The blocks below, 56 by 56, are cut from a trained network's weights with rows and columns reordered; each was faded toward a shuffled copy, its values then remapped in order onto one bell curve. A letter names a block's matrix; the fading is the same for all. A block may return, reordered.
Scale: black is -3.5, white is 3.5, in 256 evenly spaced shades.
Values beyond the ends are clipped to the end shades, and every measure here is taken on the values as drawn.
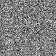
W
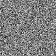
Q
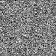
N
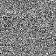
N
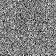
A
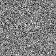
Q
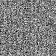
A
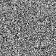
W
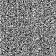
A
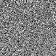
W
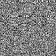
N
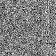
A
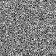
W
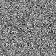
Q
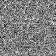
N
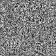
Q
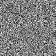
W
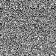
N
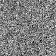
W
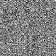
W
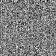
A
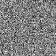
W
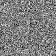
Q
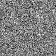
Q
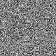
N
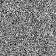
Q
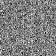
A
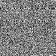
N
